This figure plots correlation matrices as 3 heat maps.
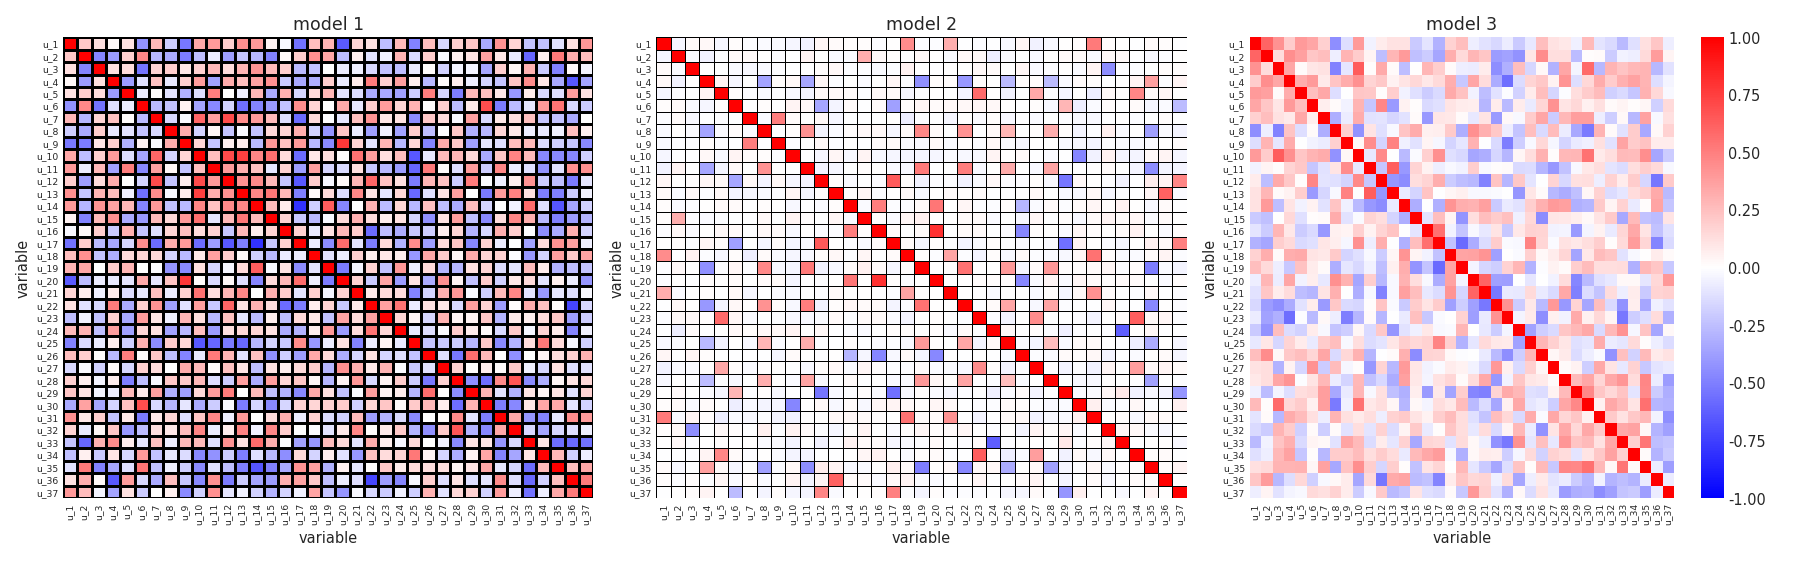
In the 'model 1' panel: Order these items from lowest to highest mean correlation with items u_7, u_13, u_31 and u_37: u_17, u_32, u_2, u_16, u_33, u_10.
u_17, u_33, u_2, u_16, u_32, u_10
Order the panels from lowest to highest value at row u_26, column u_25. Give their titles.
model 1, model 2, model 3
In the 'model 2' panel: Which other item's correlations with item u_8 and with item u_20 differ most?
u_16
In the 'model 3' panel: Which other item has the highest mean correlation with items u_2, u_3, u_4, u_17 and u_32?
u_10
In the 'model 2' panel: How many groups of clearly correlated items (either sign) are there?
11
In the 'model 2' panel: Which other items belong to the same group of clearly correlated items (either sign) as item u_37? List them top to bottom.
u_6, u_12, u_17, u_29
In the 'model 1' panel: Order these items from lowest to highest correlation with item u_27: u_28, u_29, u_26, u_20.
u_26, u_29, u_28, u_20
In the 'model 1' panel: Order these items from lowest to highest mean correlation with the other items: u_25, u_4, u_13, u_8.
u_25, u_8, u_4, u_13
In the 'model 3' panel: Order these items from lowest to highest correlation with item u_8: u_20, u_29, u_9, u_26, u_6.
u_29, u_26, u_6, u_9, u_20
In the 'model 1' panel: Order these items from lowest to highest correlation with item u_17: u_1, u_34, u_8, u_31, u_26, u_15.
u_1, u_26, u_15, u_31, u_34, u_8
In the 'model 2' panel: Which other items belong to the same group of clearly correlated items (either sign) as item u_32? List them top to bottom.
u_3
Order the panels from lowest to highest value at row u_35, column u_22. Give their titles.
model 2, model 3, model 1
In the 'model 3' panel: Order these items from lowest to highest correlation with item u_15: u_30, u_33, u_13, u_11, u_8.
u_33, u_13, u_30, u_11, u_8
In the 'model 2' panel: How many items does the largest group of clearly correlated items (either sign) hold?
8
